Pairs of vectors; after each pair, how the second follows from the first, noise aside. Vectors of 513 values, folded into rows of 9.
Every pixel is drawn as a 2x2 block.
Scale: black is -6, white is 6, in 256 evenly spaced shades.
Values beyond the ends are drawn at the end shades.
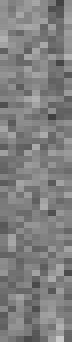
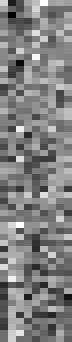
reversed, negated, scaled up.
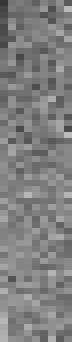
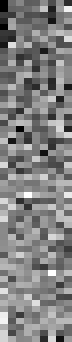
scaled up.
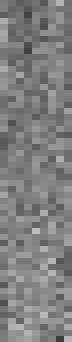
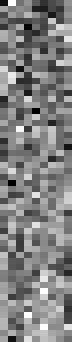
reversed, negated, scaled up.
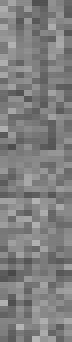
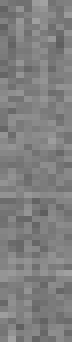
negated, shrunk.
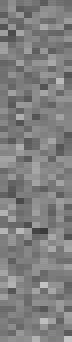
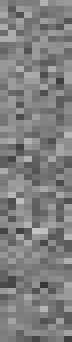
negated.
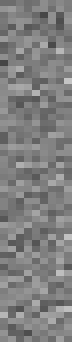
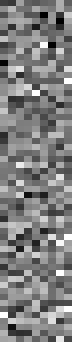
scaled up.
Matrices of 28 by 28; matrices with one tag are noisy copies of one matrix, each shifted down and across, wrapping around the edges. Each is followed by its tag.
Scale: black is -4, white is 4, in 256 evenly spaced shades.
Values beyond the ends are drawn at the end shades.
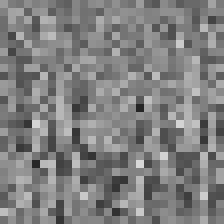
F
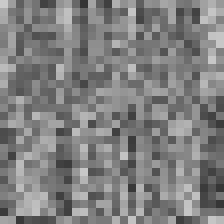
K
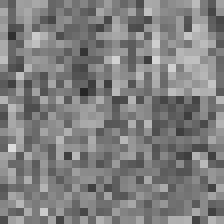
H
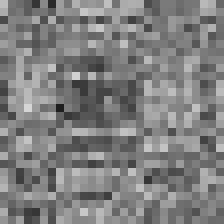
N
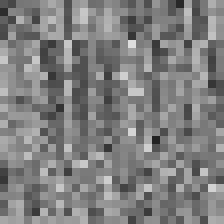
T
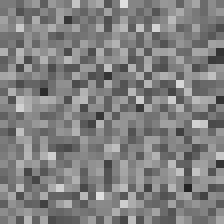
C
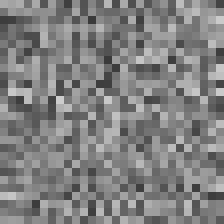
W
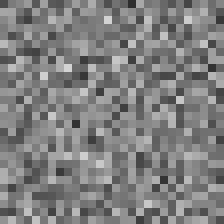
C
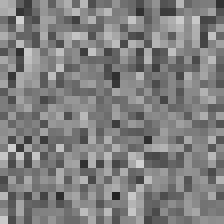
W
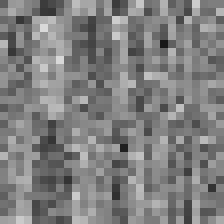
K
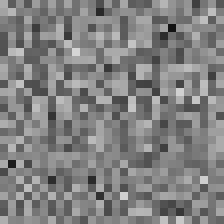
W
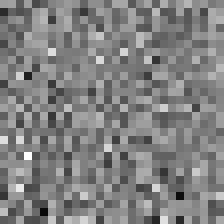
W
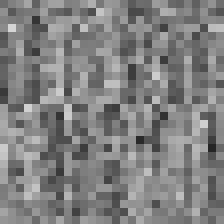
T
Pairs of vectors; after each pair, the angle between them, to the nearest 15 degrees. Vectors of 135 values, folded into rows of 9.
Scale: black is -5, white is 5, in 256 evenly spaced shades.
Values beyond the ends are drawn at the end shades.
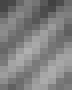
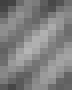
30 degrees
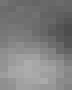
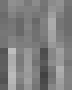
90 degrees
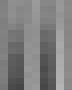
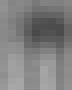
120 degrees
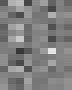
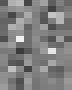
30 degrees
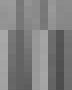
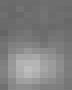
105 degrees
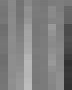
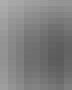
90 degrees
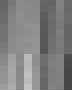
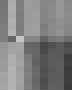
60 degrees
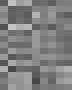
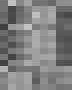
45 degrees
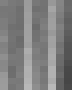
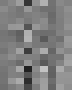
120 degrees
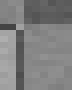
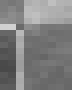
165 degrees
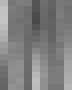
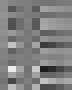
75 degrees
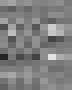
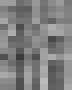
45 degrees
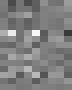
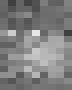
45 degrees
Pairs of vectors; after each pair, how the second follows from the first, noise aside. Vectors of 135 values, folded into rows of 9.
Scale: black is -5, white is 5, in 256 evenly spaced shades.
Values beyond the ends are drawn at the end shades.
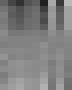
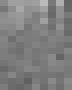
negated, shrunk.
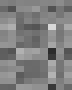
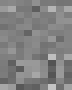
negated, partly zeroed.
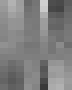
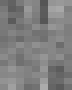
negated, shrunk.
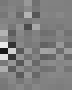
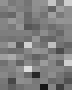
shuffled.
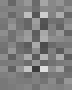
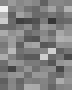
shuffled.
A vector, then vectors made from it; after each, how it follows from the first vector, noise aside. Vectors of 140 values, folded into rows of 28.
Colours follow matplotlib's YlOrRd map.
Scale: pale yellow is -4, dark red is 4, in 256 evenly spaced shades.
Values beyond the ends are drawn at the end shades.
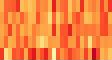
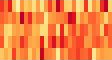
reversed, negated.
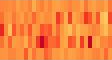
negated, partly zeroed.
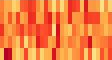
negated.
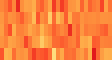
shrunk.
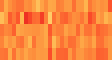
wrapped around, shrunk.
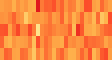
wrapped around, shrunk.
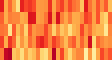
negated.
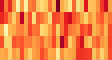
reversed, negated.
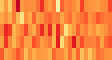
reversed, partly zeroed.
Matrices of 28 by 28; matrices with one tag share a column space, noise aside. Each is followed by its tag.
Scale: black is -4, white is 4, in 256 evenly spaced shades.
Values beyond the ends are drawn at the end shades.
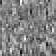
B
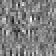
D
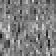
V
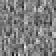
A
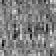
V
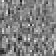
B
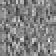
B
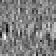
V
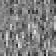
V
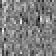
D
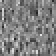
B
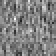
D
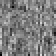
A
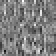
B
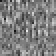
D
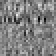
D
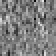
D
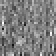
A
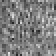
D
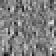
A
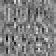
B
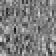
B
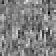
V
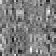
B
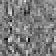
B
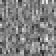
B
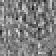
D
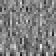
A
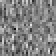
B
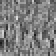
V
